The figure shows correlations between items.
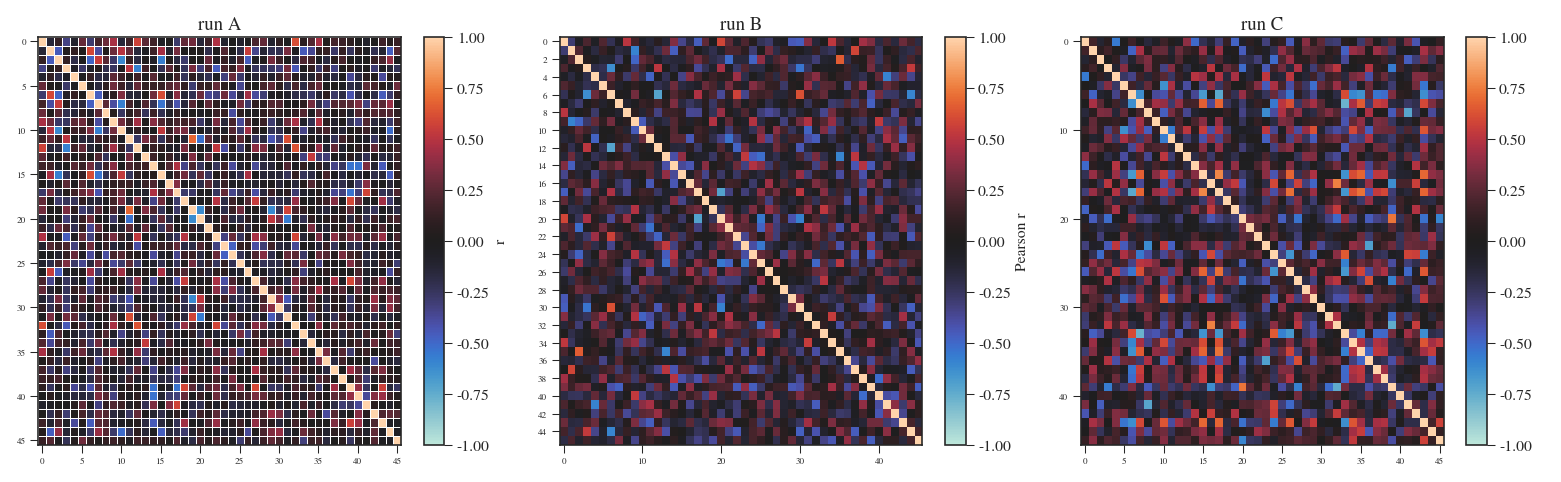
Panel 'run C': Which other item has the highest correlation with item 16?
32
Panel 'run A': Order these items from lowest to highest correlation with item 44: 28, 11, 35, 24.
11, 24, 35, 28
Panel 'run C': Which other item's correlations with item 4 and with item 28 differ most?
0
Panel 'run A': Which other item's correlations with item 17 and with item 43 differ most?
39
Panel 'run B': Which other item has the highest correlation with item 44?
3
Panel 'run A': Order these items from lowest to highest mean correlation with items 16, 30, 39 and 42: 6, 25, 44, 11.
6, 11, 25, 44
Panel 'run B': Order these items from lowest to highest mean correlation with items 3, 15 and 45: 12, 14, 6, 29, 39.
6, 14, 39, 29, 12
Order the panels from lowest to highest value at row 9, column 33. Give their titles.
run C, run A, run B
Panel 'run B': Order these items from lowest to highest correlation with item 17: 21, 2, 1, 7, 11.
21, 7, 1, 11, 2
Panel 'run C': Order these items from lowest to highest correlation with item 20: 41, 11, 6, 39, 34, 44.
34, 11, 44, 41, 6, 39
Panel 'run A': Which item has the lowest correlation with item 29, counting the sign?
19
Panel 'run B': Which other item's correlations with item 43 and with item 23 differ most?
13
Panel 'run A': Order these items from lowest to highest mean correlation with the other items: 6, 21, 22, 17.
6, 17, 21, 22
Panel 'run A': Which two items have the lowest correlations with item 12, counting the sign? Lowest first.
3, 23
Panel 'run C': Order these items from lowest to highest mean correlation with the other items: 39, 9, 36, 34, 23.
39, 36, 23, 9, 34
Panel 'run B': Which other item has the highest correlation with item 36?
45
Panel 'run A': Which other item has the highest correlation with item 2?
7
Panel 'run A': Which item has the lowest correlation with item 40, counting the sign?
14
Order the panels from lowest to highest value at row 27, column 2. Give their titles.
run A, run C, run B
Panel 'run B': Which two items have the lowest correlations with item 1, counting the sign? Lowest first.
9, 14
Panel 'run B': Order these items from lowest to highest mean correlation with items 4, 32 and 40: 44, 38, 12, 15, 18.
38, 44, 18, 12, 15
